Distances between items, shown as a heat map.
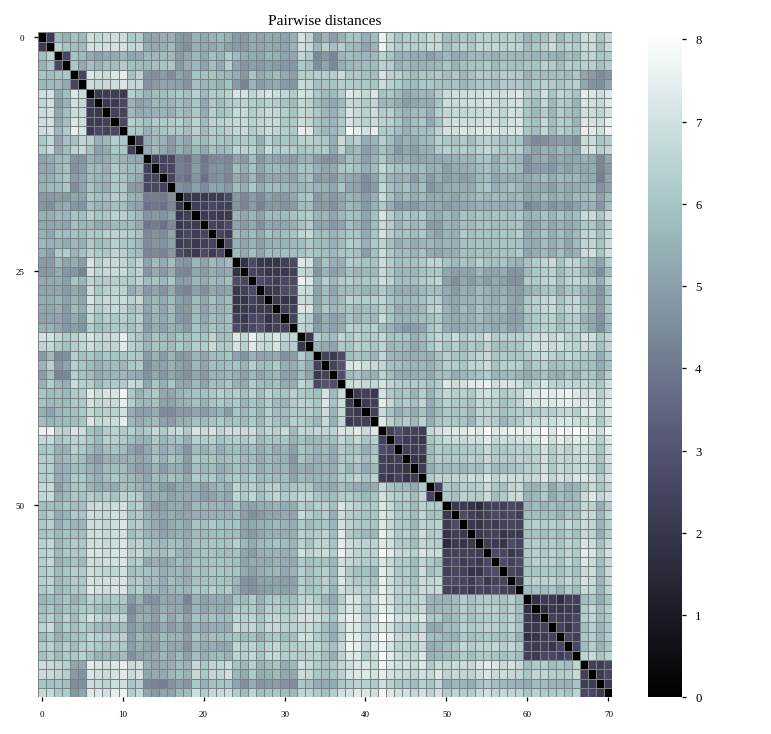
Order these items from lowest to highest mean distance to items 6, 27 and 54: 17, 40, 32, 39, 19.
17, 19, 40, 39, 32
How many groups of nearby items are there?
16
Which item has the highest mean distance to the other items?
42
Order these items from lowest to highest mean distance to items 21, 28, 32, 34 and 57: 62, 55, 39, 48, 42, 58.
58, 55, 48, 39, 62, 42
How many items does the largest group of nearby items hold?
10
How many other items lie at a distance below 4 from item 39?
3
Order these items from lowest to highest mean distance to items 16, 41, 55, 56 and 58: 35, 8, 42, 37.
35, 8, 37, 42
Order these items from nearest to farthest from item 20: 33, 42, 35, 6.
35, 6, 33, 42
